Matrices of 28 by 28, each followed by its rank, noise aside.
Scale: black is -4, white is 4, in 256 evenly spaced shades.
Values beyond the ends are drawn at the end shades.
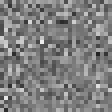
five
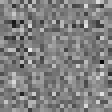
five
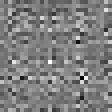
four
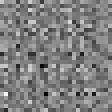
three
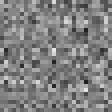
five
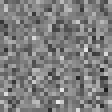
six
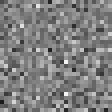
five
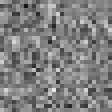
six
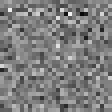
five
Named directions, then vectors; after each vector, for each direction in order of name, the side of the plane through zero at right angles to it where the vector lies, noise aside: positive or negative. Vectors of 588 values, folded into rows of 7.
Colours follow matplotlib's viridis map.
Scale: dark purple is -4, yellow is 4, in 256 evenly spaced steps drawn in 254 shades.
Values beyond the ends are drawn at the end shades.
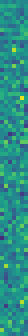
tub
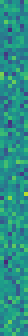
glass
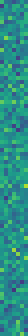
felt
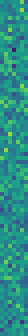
positive, negative, negative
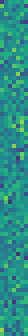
negative, negative, positive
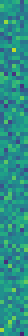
negative, positive, positive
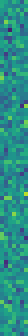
negative, positive, negative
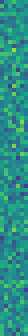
negative, negative, positive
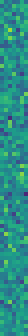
positive, negative, positive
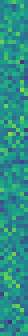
negative, negative, negative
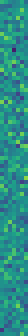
positive, negative, negative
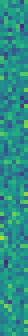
negative, positive, negative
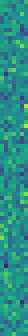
negative, positive, negative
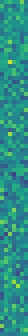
negative, negative, negative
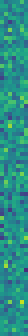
positive, negative, positive
